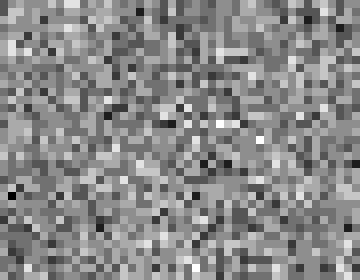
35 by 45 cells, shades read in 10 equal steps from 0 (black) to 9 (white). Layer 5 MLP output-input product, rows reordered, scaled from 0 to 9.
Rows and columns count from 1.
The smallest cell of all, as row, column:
25, 2
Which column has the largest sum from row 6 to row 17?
41
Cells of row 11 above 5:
13
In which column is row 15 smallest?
14
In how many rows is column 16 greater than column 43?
15
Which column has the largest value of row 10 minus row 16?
22
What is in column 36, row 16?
3
